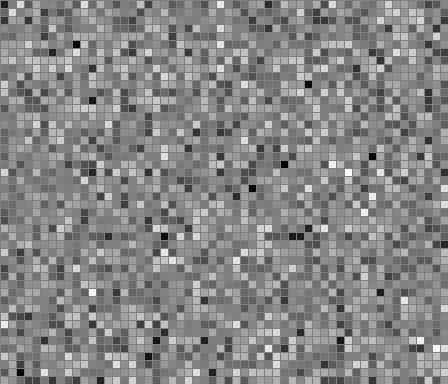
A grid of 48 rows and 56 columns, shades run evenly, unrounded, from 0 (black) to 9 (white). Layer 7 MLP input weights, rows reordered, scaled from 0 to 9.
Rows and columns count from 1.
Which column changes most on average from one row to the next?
12
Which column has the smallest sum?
54
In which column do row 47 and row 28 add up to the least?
3
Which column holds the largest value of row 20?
21
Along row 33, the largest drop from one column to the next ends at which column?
31
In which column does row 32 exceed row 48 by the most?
13
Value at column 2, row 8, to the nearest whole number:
7
